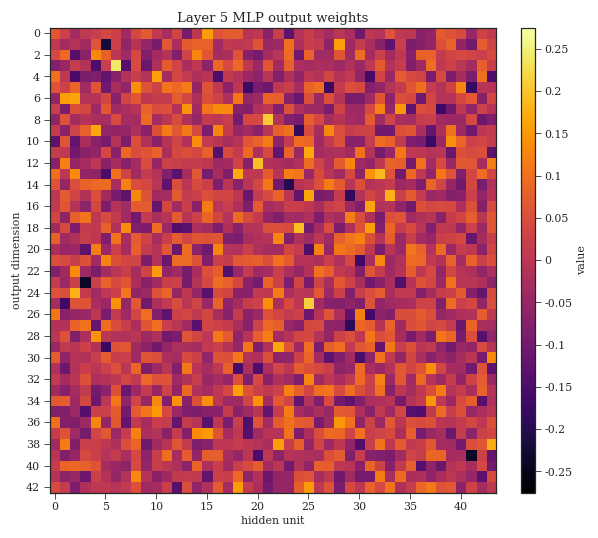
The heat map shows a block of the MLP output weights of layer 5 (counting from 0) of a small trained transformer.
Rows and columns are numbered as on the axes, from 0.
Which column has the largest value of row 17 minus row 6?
29
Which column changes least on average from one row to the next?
40
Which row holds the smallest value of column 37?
10
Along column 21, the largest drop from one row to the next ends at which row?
9
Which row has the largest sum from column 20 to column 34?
33
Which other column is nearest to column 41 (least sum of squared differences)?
20
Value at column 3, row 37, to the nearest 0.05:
-0.1
